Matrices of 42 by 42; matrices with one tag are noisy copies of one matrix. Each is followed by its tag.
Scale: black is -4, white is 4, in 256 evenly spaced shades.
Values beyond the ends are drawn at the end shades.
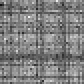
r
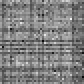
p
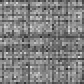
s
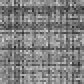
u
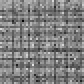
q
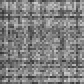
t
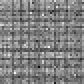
q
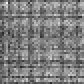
t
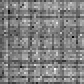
t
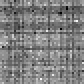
u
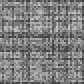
s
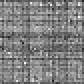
s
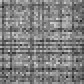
p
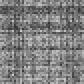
u
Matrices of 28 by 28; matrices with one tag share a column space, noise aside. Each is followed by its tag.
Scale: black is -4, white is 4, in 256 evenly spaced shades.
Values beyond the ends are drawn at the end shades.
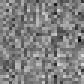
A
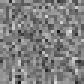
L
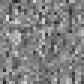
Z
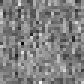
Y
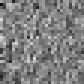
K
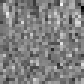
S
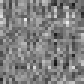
S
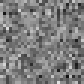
A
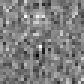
S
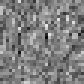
Z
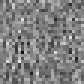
K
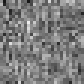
Y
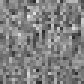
Z
